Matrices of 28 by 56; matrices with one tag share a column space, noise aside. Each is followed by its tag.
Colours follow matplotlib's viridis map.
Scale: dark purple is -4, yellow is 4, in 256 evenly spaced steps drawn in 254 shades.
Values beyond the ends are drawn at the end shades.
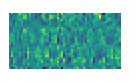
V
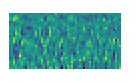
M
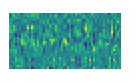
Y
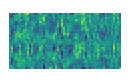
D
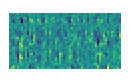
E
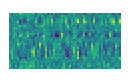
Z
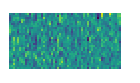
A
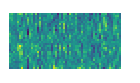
D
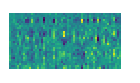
E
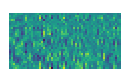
M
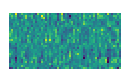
V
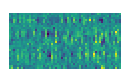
E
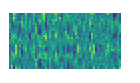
D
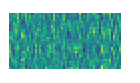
D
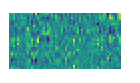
A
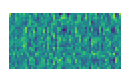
A
